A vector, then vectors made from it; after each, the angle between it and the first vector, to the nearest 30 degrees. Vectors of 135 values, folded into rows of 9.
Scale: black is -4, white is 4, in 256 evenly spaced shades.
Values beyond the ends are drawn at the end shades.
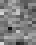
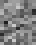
60 degrees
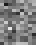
120 degrees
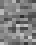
60 degrees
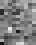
150 degrees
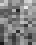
120 degrees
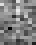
60 degrees
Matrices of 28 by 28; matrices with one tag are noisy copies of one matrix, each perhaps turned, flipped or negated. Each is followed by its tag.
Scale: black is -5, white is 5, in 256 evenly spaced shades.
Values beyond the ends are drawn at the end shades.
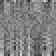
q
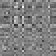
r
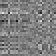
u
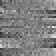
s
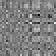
r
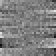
s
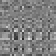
r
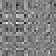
r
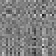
u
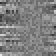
q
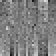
s
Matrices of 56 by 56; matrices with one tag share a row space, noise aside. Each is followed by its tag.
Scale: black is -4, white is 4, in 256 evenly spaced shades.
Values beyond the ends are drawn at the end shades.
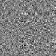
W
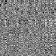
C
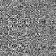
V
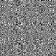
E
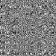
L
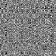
C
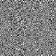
E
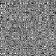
L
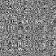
V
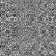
L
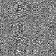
E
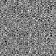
C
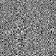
E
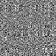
C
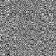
L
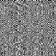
E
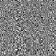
E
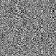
E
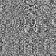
W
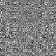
L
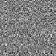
C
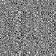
E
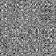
C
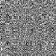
L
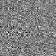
V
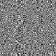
E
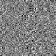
W
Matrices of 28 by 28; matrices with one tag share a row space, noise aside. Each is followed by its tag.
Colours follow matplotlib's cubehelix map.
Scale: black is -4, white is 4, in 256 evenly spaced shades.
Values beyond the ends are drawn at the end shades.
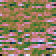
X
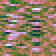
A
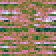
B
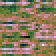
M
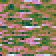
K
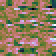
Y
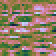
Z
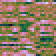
M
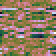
X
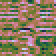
M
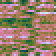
M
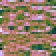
X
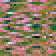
A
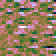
Y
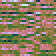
M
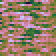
K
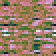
B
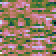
X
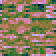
X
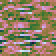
K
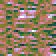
Y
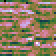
M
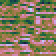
M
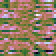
B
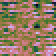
B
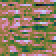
Z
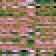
M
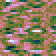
A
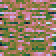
X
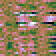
Y
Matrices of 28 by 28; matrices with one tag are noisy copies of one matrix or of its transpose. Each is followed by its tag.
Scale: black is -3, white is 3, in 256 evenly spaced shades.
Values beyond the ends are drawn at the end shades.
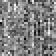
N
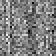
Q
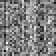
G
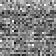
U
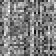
N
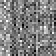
U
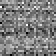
Q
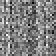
Q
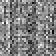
Q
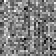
N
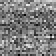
U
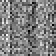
Q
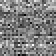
U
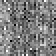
U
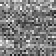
U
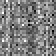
Q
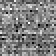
N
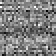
Q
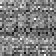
Q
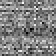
Q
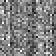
Q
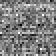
N
